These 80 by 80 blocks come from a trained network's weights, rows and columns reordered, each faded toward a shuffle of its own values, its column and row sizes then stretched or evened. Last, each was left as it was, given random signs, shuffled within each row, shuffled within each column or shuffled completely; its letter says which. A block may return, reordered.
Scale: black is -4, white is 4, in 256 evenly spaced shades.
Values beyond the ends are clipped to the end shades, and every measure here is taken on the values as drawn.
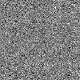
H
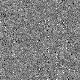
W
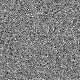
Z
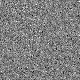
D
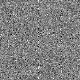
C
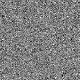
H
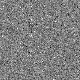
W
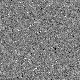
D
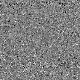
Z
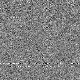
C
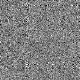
C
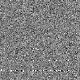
H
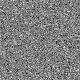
D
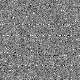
Z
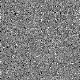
C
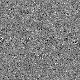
Z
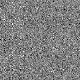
H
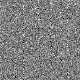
W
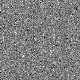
W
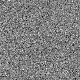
D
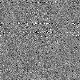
C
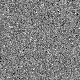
D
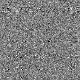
C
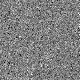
W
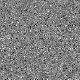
H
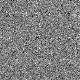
C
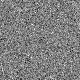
D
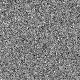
D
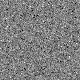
D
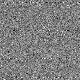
Z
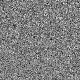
D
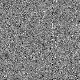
W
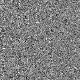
W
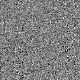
W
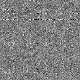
H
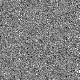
W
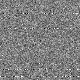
Z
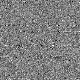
Z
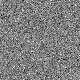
D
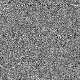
Z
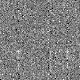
H
